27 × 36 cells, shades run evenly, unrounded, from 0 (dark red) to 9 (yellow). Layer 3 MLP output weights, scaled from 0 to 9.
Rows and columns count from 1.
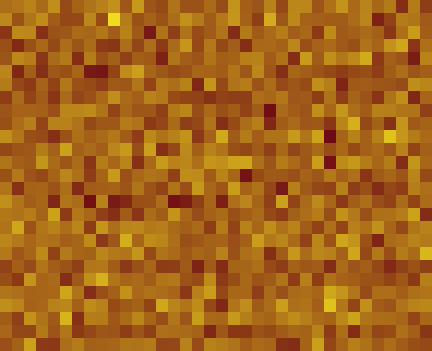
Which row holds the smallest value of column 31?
14
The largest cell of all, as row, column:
2, 10
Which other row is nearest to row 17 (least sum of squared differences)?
9
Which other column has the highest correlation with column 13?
33
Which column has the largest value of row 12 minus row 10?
13
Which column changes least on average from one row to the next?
26
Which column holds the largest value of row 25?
6
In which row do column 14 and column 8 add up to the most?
24
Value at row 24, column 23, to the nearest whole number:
4
